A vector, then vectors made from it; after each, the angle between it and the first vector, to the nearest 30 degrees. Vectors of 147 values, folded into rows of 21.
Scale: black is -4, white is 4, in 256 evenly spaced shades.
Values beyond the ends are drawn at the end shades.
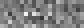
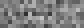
150 degrees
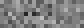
150 degrees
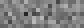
150 degrees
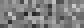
150 degrees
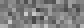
30 degrees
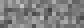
120 degrees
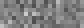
30 degrees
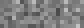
120 degrees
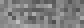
60 degrees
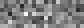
30 degrees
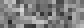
120 degrees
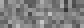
60 degrees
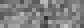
90 degrees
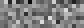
120 degrees
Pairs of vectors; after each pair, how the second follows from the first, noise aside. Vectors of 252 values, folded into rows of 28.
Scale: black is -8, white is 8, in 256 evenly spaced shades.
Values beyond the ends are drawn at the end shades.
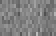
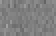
wrapped around, shrunk.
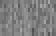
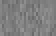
wrapped around, negated, shrunk.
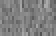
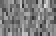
scaled up.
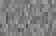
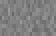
wrapped around, negated, shrunk.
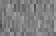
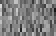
reversed, scaled up.
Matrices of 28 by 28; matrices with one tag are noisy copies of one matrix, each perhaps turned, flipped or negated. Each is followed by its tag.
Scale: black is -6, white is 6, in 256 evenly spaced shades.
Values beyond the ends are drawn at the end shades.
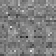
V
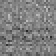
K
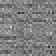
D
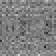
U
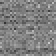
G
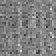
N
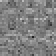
V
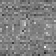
U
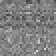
K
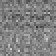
K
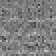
N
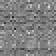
G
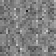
V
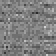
D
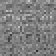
K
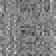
U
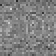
U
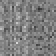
K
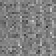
N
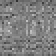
U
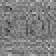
U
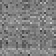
G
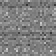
G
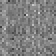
G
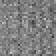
N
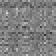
G
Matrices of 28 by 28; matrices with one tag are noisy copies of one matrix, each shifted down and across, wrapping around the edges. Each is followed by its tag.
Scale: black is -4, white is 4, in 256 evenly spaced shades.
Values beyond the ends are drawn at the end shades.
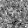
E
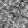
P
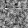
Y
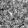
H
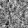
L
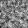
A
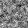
H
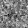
E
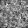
E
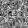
Y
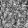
L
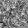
P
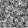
Y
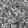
E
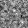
A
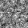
H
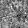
E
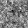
E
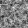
H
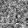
Y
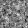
A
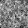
E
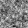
P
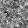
P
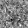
E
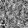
L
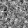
L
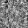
L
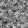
H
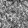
E
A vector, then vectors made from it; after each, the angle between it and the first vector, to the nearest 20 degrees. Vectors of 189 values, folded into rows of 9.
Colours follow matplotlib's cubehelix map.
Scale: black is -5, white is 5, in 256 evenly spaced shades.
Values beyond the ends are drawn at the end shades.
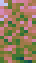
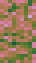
80 degrees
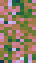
100 degrees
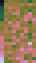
120 degrees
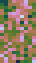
100 degrees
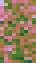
20 degrees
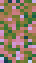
100 degrees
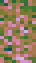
140 degrees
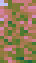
20 degrees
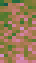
140 degrees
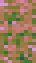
60 degrees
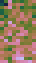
160 degrees
